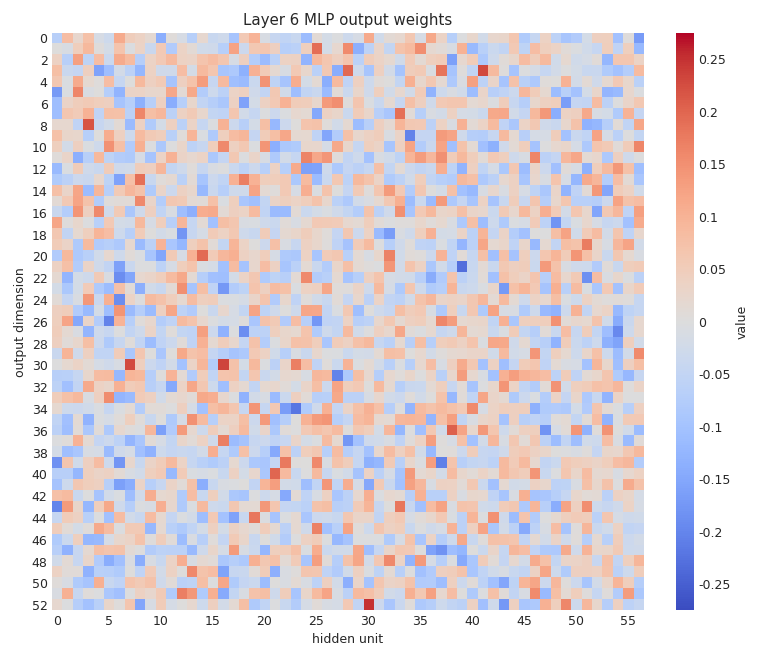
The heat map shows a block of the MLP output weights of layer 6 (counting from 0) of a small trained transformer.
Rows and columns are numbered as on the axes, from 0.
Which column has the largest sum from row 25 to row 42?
38
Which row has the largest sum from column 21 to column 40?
6
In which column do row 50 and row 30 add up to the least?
43
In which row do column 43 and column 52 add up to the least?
23
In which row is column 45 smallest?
45
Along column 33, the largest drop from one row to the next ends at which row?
36
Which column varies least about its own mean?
31
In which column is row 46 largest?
39
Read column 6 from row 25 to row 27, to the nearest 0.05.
0.15 0.1 0
